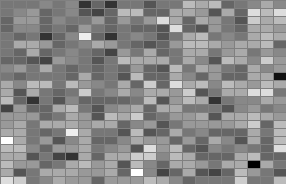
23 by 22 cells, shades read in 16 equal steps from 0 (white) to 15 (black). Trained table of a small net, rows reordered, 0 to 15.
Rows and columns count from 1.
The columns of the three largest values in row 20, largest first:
6, 5, 3
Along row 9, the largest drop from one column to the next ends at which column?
14
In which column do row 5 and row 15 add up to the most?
4
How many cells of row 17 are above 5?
14
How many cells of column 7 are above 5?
15
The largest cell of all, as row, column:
21, 20
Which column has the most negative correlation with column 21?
2
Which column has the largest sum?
8
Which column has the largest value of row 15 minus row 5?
7
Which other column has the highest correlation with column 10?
13
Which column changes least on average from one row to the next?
19
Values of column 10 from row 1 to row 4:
8 4 6 8
